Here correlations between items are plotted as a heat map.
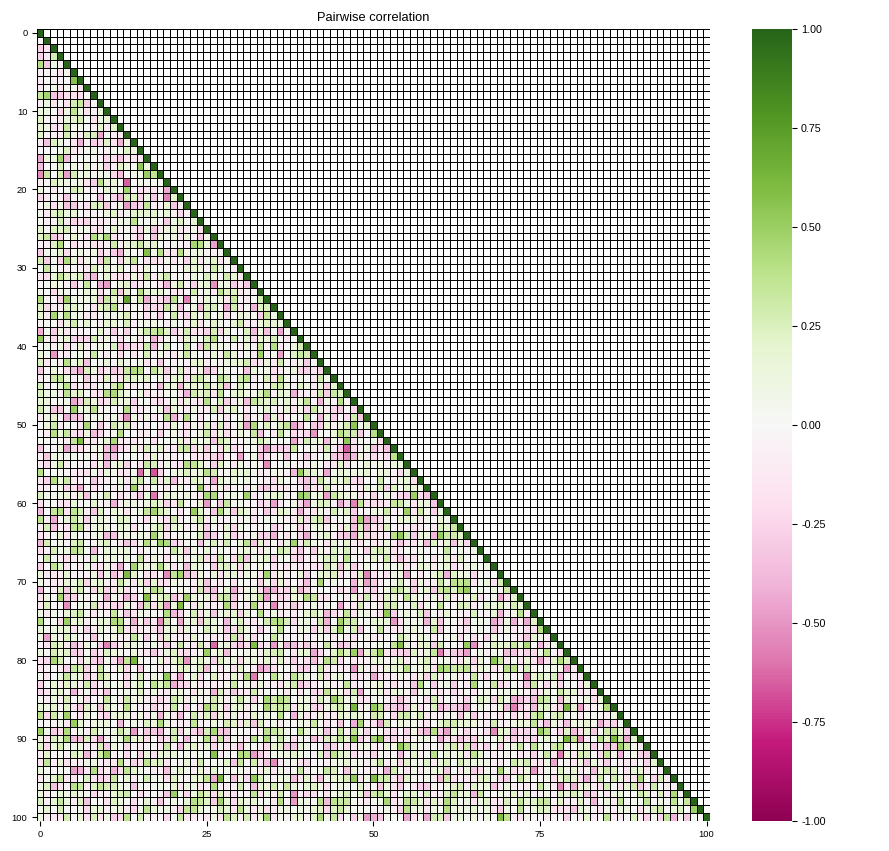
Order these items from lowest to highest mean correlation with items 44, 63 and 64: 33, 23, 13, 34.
33, 34, 23, 13
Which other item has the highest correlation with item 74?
52
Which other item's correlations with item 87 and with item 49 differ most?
4
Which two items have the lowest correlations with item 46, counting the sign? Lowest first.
53, 54
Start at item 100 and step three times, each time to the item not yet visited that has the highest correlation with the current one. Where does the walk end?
34
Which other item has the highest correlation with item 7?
50
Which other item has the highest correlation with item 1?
8
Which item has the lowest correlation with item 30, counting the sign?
54
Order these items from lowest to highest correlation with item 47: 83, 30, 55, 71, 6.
71, 6, 83, 55, 30
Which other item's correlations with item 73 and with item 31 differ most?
82
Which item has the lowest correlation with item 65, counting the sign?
78
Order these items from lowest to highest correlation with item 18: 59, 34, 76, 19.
76, 34, 59, 19
